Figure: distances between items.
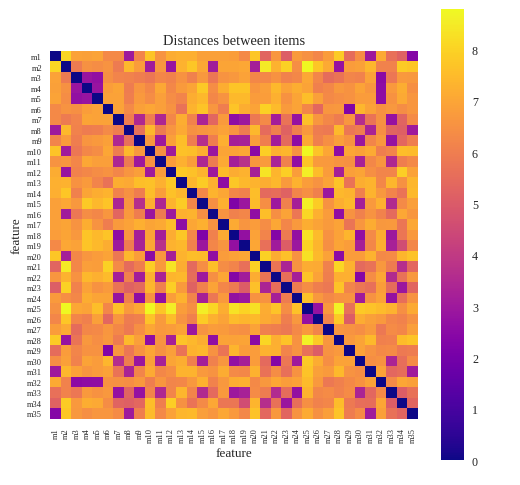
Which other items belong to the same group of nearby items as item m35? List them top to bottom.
m1, m8, m31
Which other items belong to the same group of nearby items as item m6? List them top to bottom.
m29
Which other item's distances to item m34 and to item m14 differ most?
m27
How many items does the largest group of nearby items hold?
10
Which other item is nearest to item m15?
m18
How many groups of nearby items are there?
9
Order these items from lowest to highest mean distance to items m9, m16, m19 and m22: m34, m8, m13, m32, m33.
m33, m34, m8, m32, m13
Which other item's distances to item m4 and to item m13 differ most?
m17
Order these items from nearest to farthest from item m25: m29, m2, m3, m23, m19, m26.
m26, m29, m23, m3, m19, m2
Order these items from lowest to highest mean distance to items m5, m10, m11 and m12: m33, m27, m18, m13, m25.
m33, m18, m27, m13, m25
